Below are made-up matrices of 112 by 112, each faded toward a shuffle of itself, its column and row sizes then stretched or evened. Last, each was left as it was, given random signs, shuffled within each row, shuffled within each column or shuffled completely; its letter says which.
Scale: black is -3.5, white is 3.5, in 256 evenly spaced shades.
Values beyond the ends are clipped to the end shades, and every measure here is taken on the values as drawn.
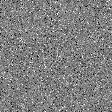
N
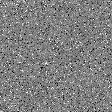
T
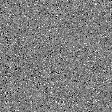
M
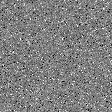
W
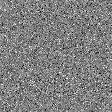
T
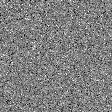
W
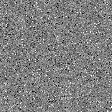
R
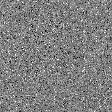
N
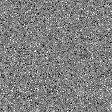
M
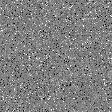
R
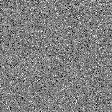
R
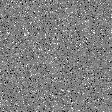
M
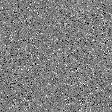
M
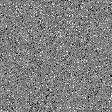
R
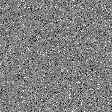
N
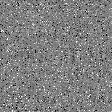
R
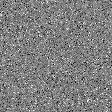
W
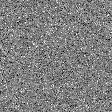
W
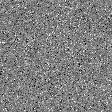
W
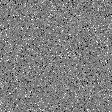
T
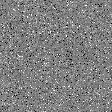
M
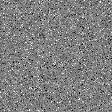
R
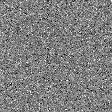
M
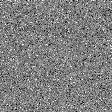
T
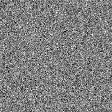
R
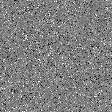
N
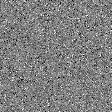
M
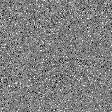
R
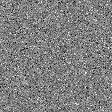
T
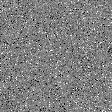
N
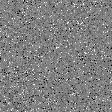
R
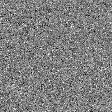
T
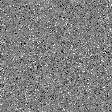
M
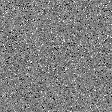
T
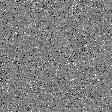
M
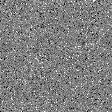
R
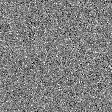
W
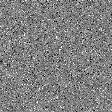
M
